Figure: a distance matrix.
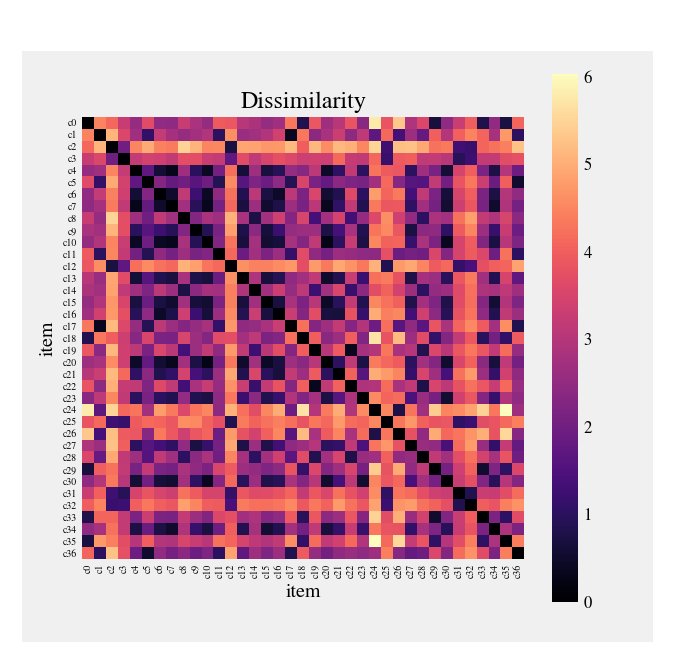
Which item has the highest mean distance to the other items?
c2
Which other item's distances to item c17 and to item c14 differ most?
c1
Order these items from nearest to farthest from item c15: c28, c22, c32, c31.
c28, c22, c31, c32
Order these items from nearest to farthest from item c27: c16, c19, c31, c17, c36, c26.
c16, c36, c17, c19, c26, c31
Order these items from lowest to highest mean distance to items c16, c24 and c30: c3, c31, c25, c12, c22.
c22, c3, c31, c25, c12
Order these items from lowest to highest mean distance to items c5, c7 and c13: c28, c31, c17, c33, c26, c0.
c17, c28, c33, c0, c26, c31
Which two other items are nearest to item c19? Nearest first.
c22, c28
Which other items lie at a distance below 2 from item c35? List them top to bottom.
c0, c18, c29, c33
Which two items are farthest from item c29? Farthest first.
c24, c26
